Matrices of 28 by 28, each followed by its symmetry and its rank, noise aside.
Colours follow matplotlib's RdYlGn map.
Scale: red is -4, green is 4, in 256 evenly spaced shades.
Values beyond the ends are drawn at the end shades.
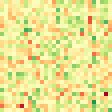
no symmetry, rank six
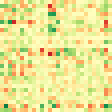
no symmetry, rank four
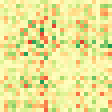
antisymmetric, rank four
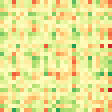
no symmetry, rank three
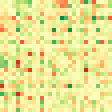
antisymmetric, rank four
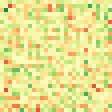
antisymmetric, rank six
